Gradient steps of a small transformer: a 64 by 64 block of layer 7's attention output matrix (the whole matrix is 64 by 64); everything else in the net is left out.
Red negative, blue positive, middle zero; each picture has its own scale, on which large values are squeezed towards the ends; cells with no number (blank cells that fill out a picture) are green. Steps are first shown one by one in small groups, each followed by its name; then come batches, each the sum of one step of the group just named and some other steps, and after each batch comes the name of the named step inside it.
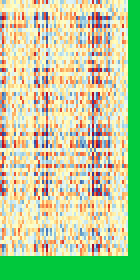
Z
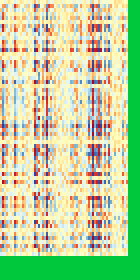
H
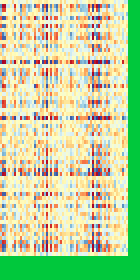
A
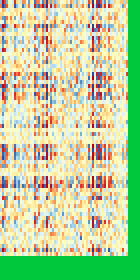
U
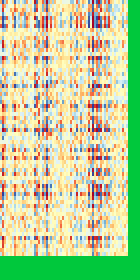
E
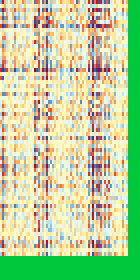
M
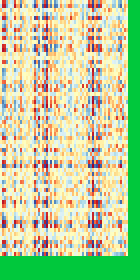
H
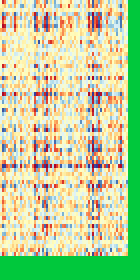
U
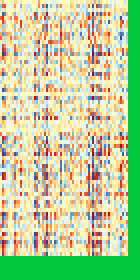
A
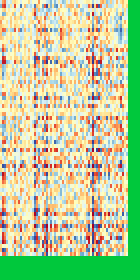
A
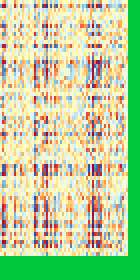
A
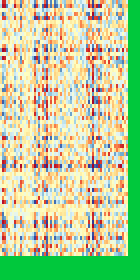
H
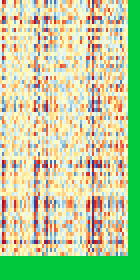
H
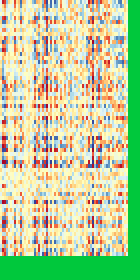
M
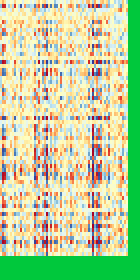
A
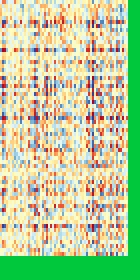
U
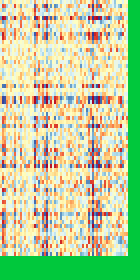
Z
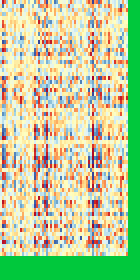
U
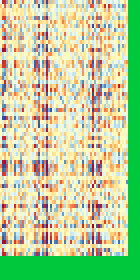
U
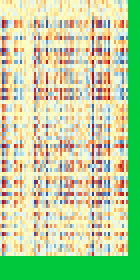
H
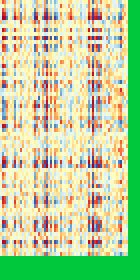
H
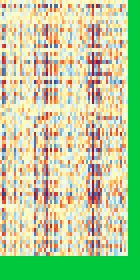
A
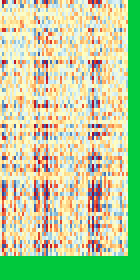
U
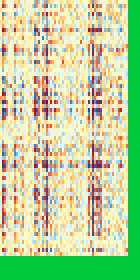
H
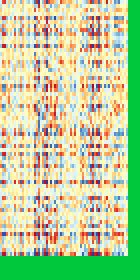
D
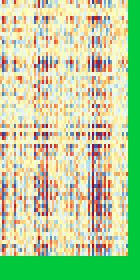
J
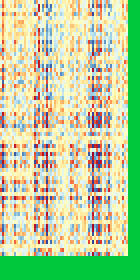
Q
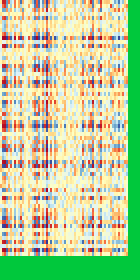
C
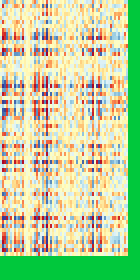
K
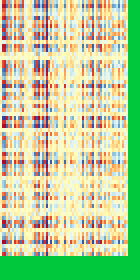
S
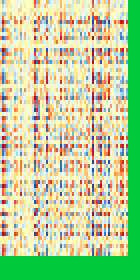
J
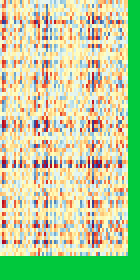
S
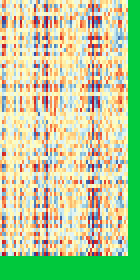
D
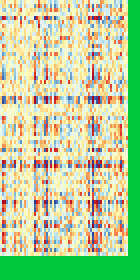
J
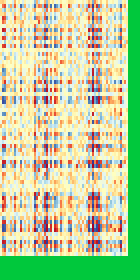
Q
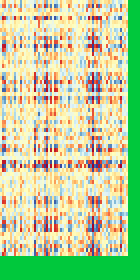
D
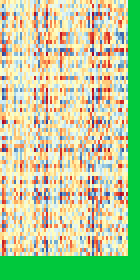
C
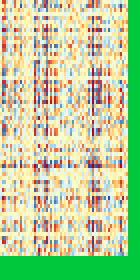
S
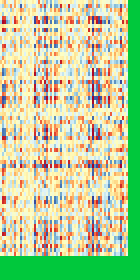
J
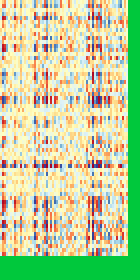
S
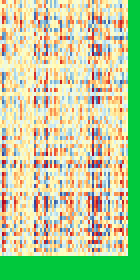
Q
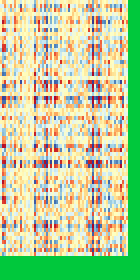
Q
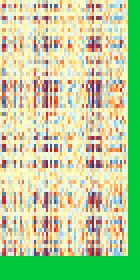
D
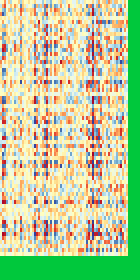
S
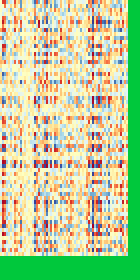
S
